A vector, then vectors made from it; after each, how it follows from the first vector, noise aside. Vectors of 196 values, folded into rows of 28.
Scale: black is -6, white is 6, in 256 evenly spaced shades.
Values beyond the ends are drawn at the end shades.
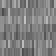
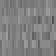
wrapped around, negated, shrunk.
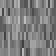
sign-scrambled.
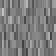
sign-scrambled.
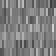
wrapped around.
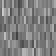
sign-scrambled.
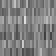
copied.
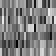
wrapped around, negated, scaled up.
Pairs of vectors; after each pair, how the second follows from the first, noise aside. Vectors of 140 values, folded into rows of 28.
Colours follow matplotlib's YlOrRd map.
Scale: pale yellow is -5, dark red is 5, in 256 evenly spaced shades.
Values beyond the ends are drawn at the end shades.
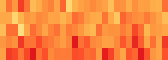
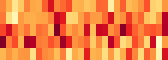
wrapped around, scaled up.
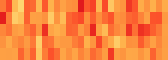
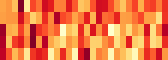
wrapped around, negated, scaled up.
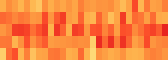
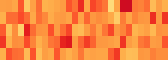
shuffled.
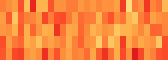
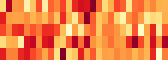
wrapped around, scaled up.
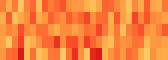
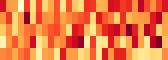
wrapped around, scaled up.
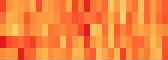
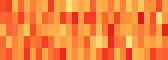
shuffled.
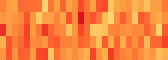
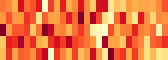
scaled up.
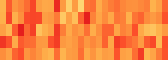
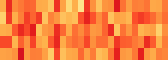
copied.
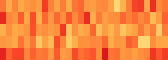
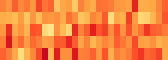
wrapped around.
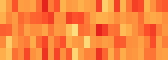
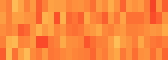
wrapped around, shrunk.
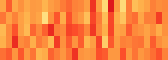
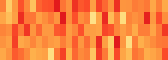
wrapped around.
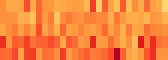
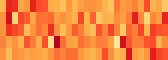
shuffled.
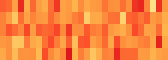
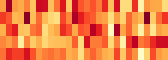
wrapped around, scaled up.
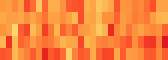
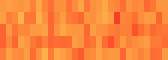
wrapped around, shrunk.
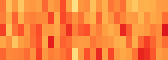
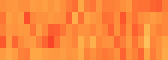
wrapped around, shrunk.
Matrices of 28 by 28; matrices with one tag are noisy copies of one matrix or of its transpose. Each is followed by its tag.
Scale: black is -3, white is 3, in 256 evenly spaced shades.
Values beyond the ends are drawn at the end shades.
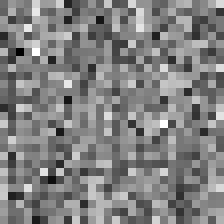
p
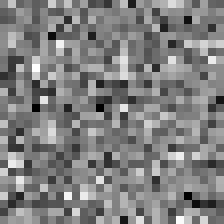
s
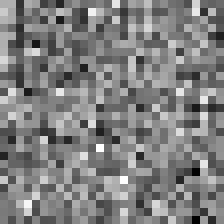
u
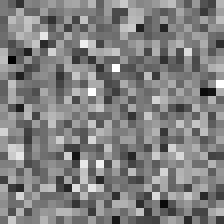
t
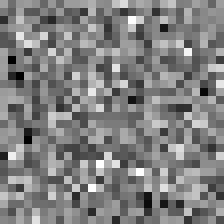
t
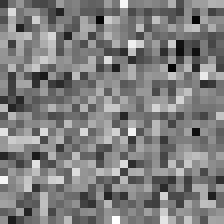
p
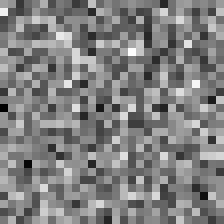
s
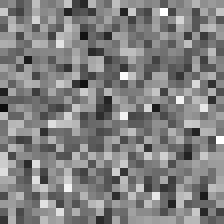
s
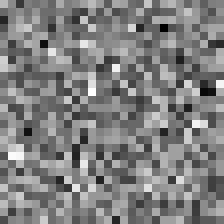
t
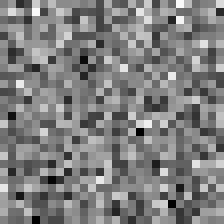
p
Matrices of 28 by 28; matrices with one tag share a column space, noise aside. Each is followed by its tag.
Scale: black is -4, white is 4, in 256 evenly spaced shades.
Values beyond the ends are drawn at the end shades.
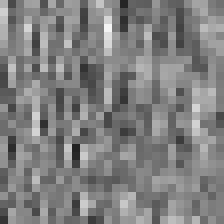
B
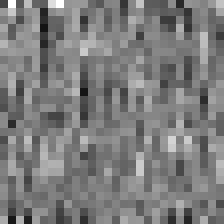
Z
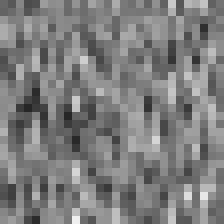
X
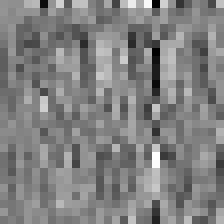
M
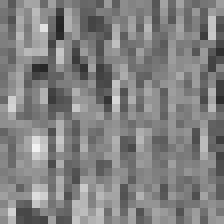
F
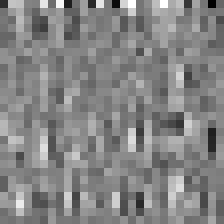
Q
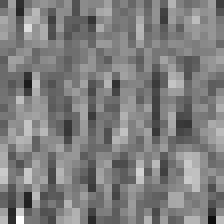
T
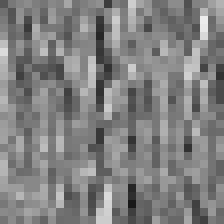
F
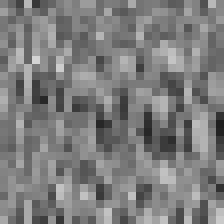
X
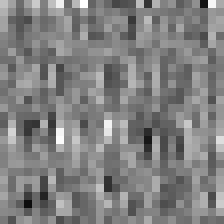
Q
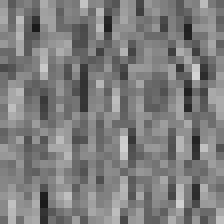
F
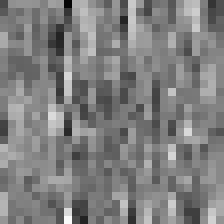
B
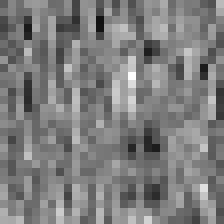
F
